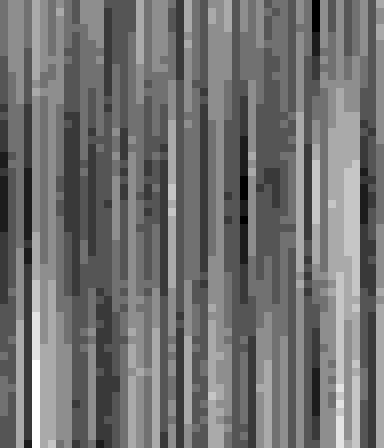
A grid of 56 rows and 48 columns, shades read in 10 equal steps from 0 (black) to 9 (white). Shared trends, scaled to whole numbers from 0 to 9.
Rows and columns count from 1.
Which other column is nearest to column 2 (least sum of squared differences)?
11
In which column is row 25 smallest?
31
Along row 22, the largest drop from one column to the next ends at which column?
46
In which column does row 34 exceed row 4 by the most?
40
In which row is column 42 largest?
26
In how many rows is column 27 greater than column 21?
50
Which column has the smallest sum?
4
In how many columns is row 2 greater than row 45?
14
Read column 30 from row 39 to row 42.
3 3 3 3
